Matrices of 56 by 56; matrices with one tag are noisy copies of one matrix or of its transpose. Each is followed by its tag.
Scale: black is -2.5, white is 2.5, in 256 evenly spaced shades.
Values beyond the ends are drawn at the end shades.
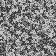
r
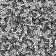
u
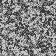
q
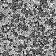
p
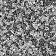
r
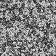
q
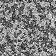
q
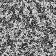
q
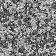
p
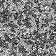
p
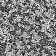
r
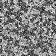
q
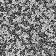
r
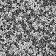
r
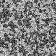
p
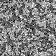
q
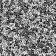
q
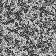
q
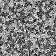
u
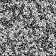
q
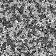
q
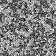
p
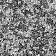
p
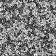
q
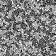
r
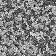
r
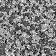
r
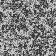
p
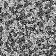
u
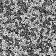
q
